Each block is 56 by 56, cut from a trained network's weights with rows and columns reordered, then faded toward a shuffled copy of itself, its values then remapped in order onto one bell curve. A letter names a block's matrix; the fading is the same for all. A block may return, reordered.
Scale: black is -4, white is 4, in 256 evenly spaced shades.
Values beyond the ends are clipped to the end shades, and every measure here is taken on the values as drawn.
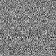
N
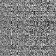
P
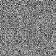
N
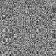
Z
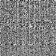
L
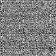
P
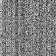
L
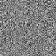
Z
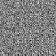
Z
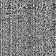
L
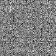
P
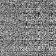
P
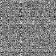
P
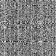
L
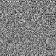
N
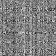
L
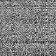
P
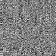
N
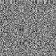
Z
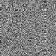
Z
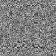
N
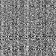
L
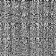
L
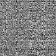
P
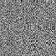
Z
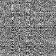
P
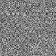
Z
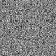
N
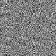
Z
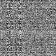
P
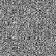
N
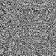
N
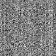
L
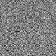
N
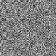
Z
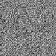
N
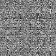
P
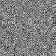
Z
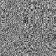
Z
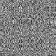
Z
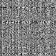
L
